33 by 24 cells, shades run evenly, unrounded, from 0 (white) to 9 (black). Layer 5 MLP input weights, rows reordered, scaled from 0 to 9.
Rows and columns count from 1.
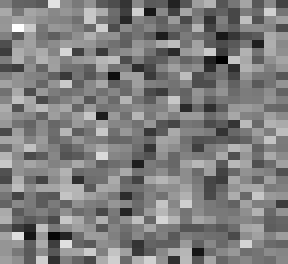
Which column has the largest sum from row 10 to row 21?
13
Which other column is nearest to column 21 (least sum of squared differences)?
4
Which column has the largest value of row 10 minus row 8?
10
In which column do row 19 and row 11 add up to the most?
17
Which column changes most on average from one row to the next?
9
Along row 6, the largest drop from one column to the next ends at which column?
23
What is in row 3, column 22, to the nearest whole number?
6
